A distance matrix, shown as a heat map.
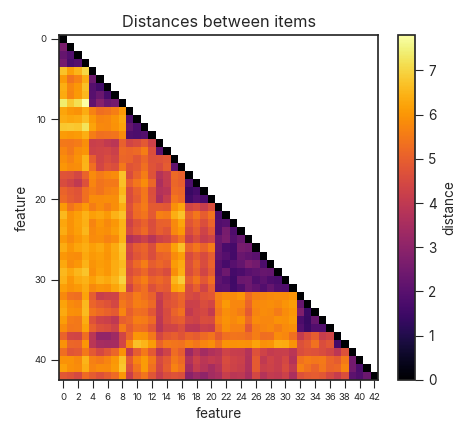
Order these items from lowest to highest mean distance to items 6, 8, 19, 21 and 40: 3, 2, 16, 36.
36, 16, 2, 3
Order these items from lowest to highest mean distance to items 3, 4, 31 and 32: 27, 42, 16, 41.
42, 27, 41, 16
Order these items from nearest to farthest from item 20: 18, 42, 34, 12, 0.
18, 42, 34, 12, 0
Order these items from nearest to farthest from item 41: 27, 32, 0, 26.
27, 26, 32, 0
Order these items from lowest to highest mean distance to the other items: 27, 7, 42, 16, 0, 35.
42, 27, 35, 7, 16, 0
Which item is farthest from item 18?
8
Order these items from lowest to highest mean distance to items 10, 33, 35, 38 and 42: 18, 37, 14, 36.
36, 37, 18, 14
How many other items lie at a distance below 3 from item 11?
3
